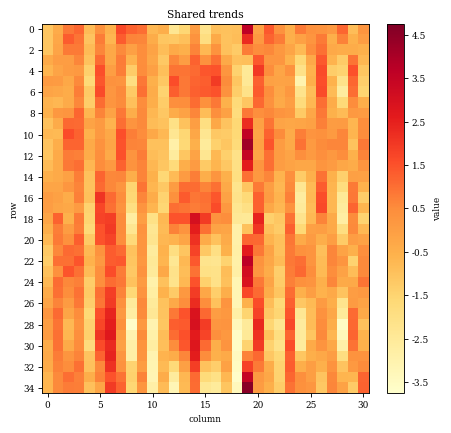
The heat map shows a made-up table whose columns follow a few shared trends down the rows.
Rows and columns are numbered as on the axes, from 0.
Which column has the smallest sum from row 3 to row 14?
18
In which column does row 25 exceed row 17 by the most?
19
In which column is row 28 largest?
14
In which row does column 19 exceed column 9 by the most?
34
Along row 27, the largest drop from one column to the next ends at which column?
24
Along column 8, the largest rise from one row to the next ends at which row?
32
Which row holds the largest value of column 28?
0
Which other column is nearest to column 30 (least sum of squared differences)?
27
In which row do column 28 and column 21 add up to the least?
28
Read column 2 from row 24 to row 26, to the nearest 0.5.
0.5 0.5 0
